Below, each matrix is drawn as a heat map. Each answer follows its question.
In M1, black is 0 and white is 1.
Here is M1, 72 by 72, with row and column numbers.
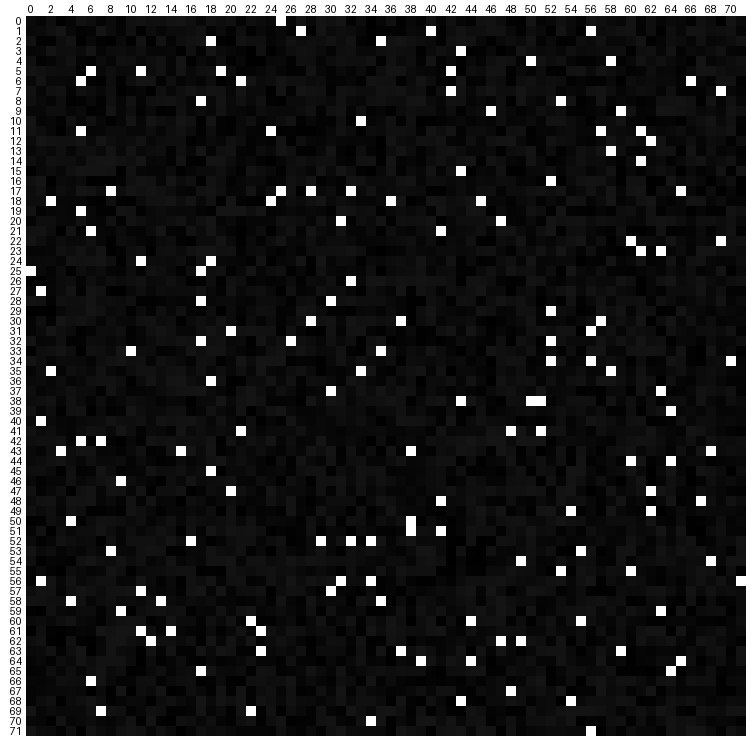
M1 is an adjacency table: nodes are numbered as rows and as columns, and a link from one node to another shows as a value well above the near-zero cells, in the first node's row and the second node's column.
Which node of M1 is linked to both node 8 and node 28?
node 17
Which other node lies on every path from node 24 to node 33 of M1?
node 35
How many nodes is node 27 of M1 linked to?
1
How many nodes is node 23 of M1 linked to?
2
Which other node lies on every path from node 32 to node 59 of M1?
node 63
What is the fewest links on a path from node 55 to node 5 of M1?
6
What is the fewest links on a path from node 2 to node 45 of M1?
2
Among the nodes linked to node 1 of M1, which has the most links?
node 56
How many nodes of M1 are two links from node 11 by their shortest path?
7
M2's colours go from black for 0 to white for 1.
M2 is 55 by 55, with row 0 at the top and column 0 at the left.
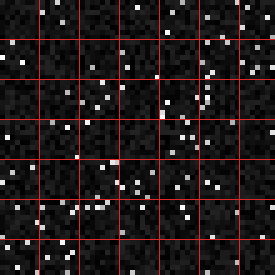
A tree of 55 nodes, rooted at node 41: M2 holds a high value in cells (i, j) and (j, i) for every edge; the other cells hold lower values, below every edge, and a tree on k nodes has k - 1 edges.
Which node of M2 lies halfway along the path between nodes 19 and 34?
8
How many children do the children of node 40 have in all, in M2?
2
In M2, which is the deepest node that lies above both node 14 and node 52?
47
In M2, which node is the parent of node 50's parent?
42
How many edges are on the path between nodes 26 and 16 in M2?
4
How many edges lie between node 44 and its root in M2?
3
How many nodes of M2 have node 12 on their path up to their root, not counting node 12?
3
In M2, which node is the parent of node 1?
27
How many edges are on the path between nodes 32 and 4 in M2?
8
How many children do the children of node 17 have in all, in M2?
3
